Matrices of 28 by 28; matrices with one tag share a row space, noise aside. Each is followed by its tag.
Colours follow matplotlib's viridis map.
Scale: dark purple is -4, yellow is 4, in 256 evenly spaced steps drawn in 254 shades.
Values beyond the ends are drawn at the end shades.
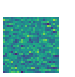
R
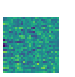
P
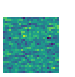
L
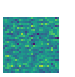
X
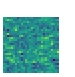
X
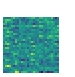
X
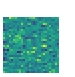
P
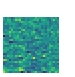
P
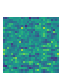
R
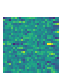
L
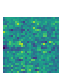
P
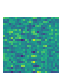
P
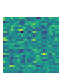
P
